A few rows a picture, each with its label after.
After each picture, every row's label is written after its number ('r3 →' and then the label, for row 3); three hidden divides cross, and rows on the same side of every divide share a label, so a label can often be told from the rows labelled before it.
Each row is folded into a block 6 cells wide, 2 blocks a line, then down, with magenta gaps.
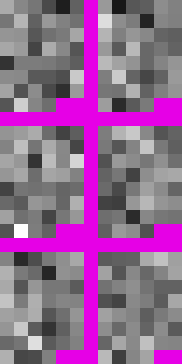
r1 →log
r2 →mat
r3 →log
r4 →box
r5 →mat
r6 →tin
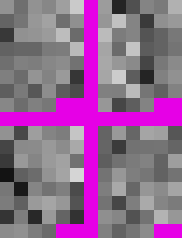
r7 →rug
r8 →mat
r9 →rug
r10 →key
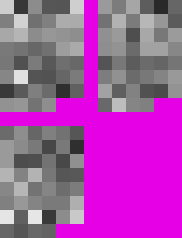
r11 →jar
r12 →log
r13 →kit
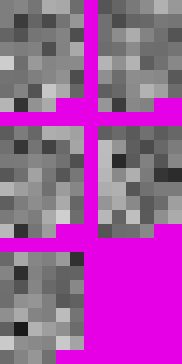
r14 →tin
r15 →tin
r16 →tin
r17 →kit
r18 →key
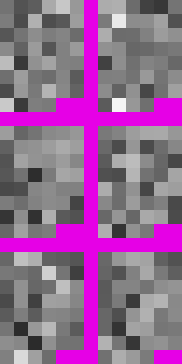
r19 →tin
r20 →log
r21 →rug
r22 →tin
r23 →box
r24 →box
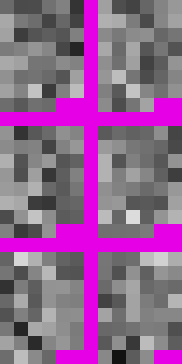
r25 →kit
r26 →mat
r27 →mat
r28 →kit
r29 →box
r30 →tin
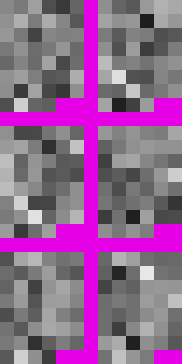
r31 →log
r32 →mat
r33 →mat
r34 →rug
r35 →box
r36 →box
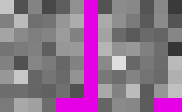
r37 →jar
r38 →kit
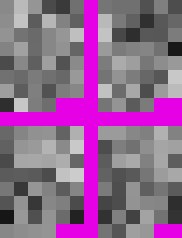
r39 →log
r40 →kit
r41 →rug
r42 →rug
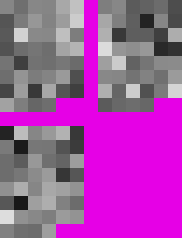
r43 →rug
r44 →kit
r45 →key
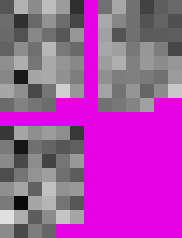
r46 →key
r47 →kit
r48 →key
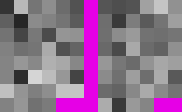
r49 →key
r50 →tin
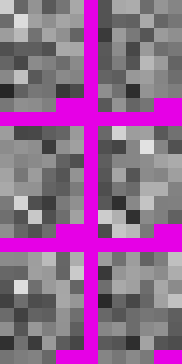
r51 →jar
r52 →box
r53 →mat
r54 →box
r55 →rug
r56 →rug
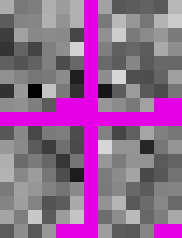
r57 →rug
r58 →jar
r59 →kit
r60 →mat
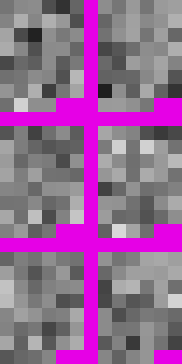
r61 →log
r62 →rug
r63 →kit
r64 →log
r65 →kit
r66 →rug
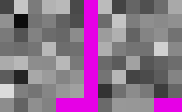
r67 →key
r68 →jar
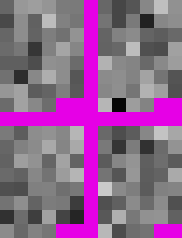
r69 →box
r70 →tin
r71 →rug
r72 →tin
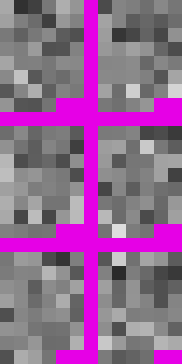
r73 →mat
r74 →kit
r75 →kit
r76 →log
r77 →log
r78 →key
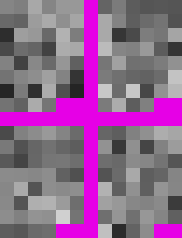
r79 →rug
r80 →kit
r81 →key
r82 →tin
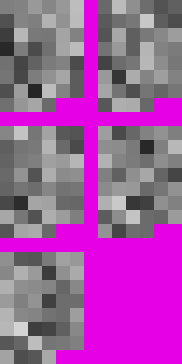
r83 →rug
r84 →box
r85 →box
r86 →mat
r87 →mat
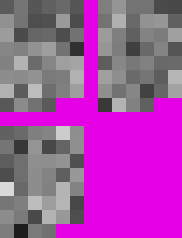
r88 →kit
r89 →log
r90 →tin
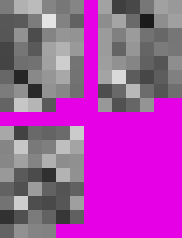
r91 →box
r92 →mat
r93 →jar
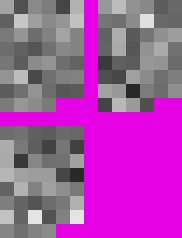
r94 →jar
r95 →box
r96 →kit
